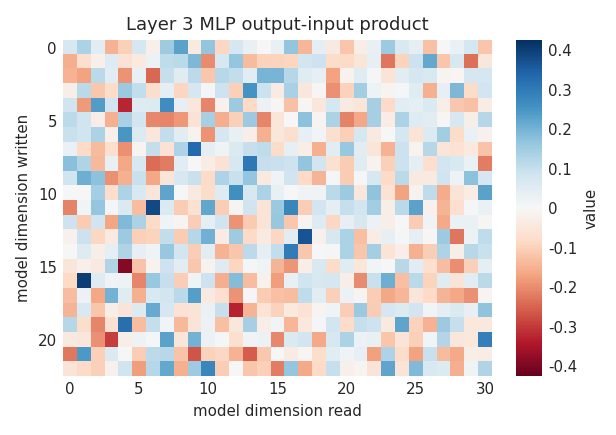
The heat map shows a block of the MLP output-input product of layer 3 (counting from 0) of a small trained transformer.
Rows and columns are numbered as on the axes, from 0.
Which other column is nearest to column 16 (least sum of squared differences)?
29
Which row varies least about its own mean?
6
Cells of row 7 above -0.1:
26
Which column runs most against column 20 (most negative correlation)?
28
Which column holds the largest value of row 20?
30
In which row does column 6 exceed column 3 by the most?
11
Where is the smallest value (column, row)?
4, 15
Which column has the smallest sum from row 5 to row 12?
3
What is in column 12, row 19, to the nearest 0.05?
-0.05
